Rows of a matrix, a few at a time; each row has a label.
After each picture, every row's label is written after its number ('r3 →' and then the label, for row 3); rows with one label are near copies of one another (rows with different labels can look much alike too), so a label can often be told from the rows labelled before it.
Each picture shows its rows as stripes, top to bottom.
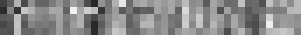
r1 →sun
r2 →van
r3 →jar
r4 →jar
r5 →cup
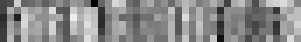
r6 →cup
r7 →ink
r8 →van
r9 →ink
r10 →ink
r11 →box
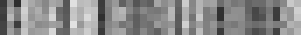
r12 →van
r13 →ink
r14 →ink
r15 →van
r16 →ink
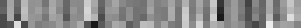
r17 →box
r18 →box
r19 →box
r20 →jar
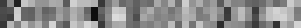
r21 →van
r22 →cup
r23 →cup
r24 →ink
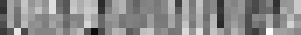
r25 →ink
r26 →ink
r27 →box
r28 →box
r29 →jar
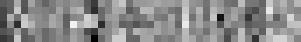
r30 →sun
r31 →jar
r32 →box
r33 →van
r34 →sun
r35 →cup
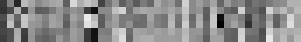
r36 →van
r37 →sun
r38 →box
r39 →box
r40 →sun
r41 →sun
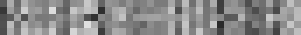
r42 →box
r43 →ink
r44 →sun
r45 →box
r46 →ink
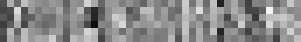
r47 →box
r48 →jar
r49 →cup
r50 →sun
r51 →box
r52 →ink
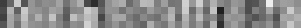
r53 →jar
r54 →box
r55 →ink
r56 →box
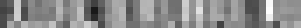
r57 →jar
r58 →jar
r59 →jar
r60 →ink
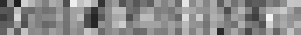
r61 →van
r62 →cup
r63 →jar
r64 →sun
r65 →box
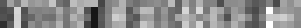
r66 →ink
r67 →jar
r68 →cup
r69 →jar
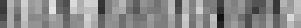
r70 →ink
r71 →ink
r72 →box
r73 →box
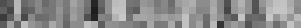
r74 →cup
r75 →cup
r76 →sun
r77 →box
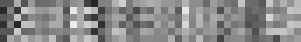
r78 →sun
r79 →van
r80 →jar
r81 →van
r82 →cup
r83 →ink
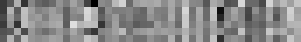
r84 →sun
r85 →box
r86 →box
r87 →van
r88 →sun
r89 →box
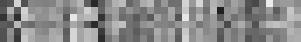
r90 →jar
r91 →box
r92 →van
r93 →cup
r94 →van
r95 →van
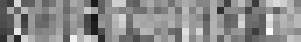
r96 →cup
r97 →box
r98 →sun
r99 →sun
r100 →jar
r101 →van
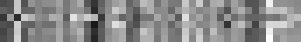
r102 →jar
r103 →cup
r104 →van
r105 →cup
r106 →jar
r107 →jar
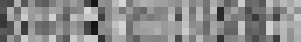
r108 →sun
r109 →box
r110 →ink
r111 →sun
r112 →sun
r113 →ink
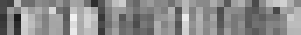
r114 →cup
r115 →ink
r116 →van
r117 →van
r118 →van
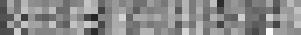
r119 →box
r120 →ink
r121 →sun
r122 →ink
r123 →jar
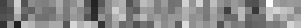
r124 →jar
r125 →cup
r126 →sun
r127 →van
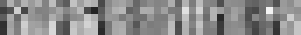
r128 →ink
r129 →jar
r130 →box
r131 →ink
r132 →ink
